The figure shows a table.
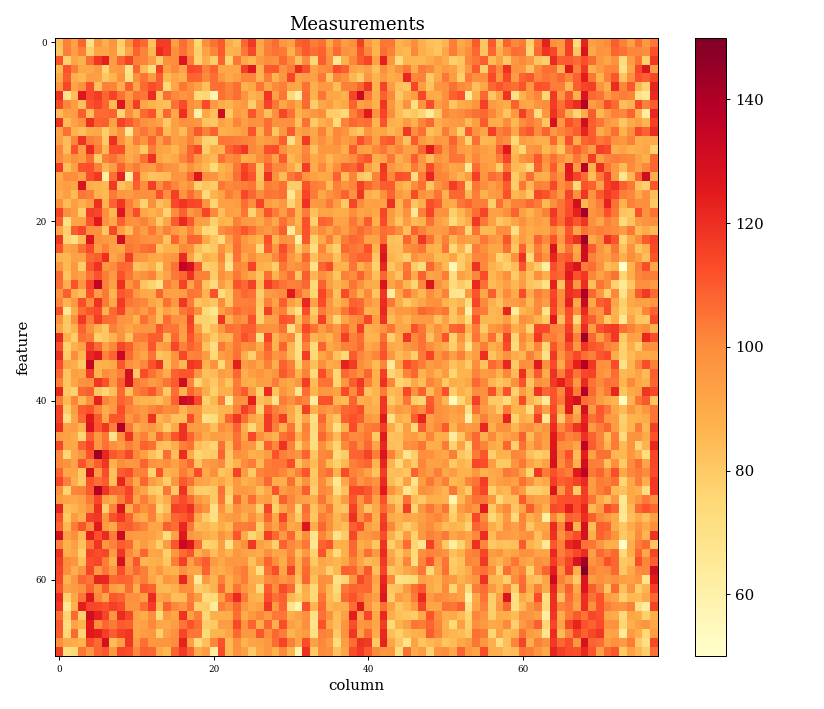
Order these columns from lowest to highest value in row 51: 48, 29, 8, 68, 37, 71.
71, 48, 37, 8, 29, 68
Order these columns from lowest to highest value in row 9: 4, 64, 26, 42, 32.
26, 32, 42, 4, 64
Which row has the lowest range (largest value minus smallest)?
13
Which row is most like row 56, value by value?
25
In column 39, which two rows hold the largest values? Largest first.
6, 63
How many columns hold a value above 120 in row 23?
3
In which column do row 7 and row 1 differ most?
8
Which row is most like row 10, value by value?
4
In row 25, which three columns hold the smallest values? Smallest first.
73, 51, 63
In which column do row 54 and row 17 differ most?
5
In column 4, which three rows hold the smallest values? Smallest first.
0, 1, 8
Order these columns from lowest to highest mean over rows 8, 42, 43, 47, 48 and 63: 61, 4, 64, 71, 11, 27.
61, 71, 11, 27, 4, 64
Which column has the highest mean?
68
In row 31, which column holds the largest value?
64
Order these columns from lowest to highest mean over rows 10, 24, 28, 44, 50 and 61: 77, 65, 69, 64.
65, 69, 77, 64
